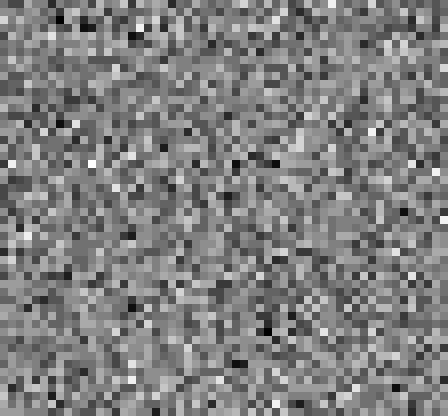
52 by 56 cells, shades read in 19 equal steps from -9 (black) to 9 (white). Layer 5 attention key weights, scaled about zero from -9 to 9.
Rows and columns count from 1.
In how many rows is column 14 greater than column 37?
27
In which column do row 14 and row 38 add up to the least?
5
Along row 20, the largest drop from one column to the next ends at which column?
32
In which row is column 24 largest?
44
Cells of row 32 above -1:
30
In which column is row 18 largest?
38
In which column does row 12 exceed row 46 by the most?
31
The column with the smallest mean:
46
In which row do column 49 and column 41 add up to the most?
13
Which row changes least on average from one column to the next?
8
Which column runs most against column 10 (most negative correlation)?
4
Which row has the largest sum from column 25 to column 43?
19
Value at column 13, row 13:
-1
